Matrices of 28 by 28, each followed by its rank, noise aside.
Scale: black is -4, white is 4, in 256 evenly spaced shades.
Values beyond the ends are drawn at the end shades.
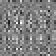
three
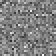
eight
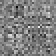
three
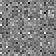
four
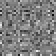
four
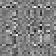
three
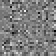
six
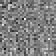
six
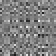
three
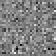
eight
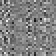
four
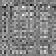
three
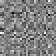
four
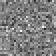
eight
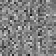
six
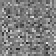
six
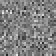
six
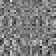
three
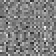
four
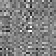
four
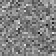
eight
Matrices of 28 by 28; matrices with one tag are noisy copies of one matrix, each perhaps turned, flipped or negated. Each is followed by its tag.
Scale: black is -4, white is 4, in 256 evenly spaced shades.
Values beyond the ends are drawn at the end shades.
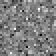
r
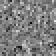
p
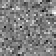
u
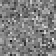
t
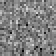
p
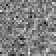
p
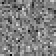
p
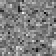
u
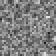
u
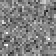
u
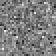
t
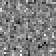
r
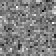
u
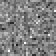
p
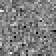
t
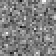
u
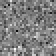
p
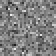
t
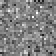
r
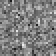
p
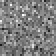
p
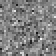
t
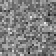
p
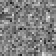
u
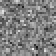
u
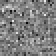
t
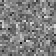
r
